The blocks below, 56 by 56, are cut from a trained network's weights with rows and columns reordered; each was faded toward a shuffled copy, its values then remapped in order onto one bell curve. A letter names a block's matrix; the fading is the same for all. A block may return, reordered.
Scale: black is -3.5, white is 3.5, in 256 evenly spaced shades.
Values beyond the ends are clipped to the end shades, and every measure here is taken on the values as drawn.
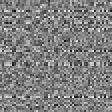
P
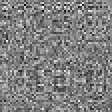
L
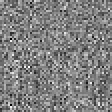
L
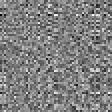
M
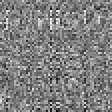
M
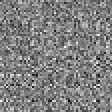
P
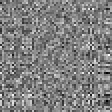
M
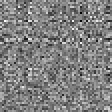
P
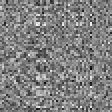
M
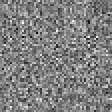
L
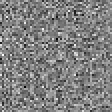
L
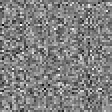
L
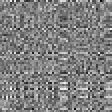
P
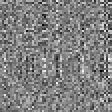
M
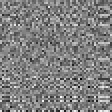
P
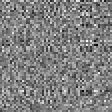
L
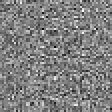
L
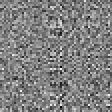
M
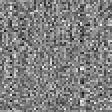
L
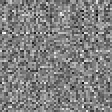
P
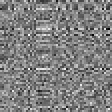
P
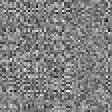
M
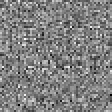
L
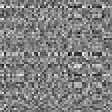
P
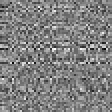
P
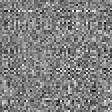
P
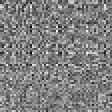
P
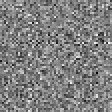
L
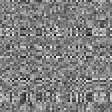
P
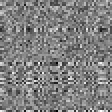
P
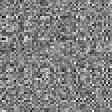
L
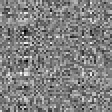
M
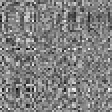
M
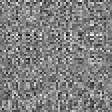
M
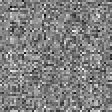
L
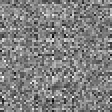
M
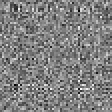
P
